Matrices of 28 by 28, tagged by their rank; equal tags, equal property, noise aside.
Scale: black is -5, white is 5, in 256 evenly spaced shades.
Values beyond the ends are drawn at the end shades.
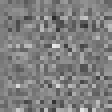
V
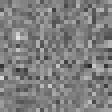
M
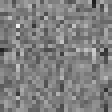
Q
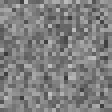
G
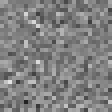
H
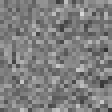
G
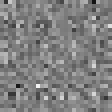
M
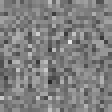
Q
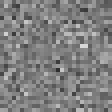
G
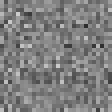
V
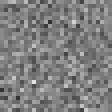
H
